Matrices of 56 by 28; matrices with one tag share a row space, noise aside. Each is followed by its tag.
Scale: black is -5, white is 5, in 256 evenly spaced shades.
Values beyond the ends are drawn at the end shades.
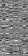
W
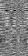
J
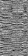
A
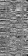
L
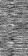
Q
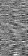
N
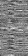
Q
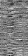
Q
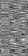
N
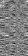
J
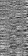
L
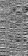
L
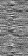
Q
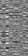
W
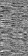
A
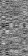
W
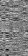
W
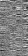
L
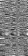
J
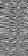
J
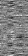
Q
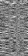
J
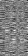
J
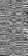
L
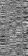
L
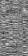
W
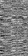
A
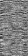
A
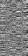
L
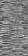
A
